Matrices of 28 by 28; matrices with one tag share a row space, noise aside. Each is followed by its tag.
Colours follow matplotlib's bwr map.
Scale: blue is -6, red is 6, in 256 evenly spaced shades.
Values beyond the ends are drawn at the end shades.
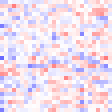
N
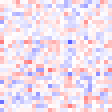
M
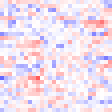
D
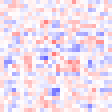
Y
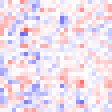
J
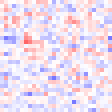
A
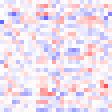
Y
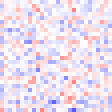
M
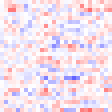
Y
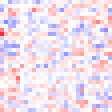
N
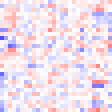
N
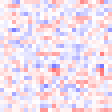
Y
